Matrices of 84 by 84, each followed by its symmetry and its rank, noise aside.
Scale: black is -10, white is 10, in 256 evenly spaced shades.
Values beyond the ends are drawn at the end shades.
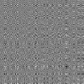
no symmetry, rank three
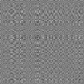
symmetric, rank two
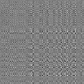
no symmetry, rank two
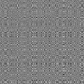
antisymmetric, rank two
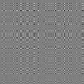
no symmetry, rank one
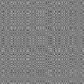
no symmetry, rank two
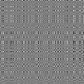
no symmetry, rank one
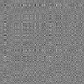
symmetric, rank three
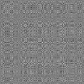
symmetric, rank three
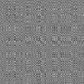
no symmetry, rank two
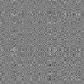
no symmetry, rank three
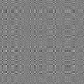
no symmetry, rank one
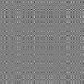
no symmetry, rank one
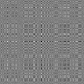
symmetric, rank one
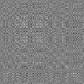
symmetric, rank three
